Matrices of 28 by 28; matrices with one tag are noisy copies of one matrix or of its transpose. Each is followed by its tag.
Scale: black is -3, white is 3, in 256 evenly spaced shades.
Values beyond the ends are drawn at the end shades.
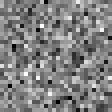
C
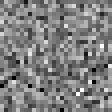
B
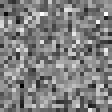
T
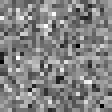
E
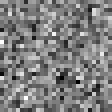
E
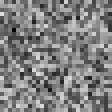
C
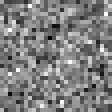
T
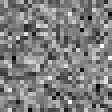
E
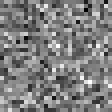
E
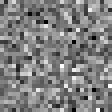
C
